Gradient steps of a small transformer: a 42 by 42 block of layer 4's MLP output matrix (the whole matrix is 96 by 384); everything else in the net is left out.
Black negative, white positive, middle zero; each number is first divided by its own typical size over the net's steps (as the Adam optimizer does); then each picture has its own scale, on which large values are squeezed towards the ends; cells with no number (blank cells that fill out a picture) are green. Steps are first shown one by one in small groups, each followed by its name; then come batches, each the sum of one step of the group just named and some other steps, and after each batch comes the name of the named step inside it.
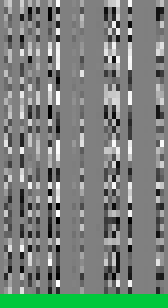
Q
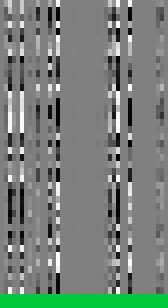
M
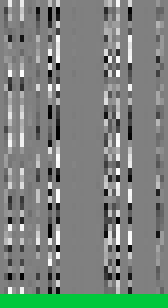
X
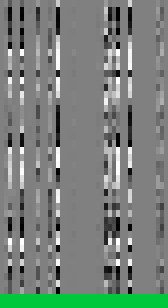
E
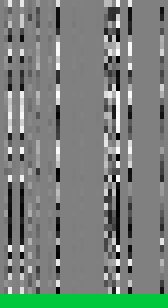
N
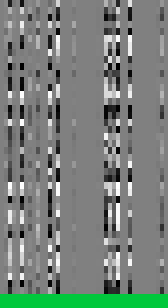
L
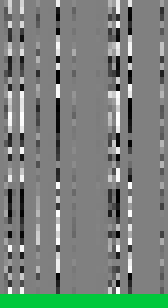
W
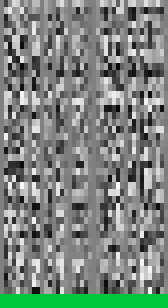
L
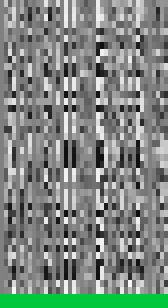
Q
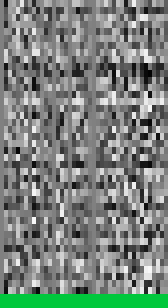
X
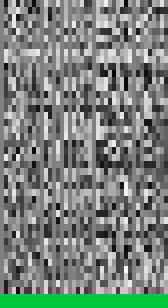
Q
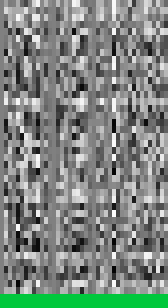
W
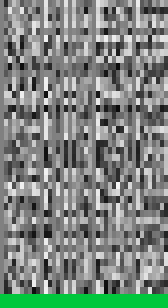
L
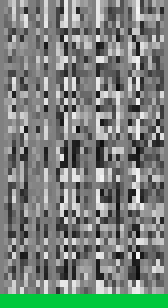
N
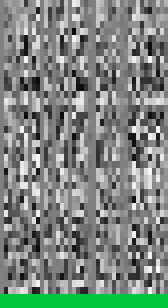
X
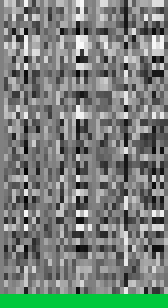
Q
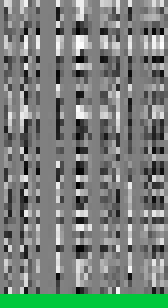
W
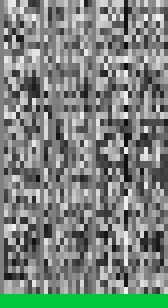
X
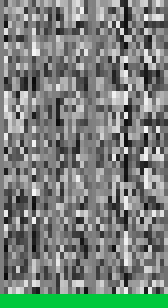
M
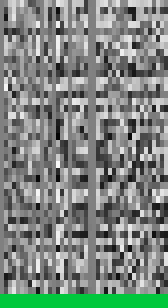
X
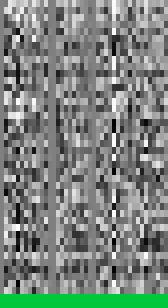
W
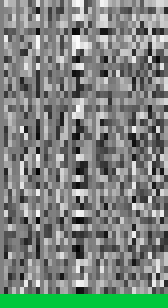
X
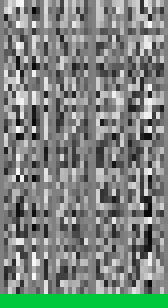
W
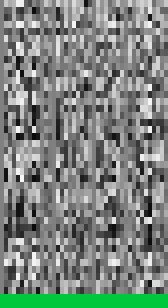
E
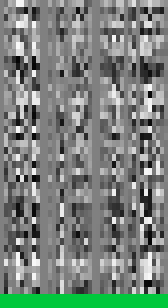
N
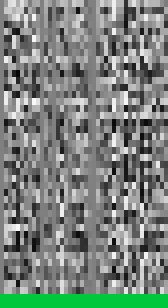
X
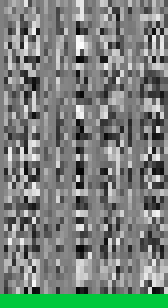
E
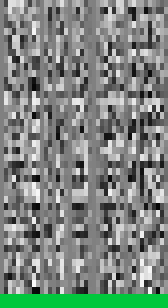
X
